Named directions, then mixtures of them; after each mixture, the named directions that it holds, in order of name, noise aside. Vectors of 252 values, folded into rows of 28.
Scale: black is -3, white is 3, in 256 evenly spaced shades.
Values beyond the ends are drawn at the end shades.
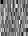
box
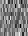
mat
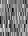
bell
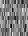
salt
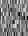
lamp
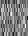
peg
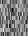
bell, box, lamp.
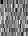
box.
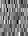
mat, peg, salt.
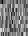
bell, box.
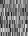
bell, box, salt.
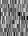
lamp.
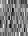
bell, mat, salt.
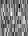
lamp, mat, peg.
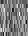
bell, box, peg.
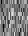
bell, lamp, mat.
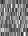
bell, box.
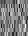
peg, salt.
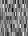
bell, mat, salt.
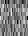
peg, salt.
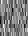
bell, box.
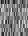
box, peg, salt.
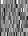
box, lamp.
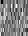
box.
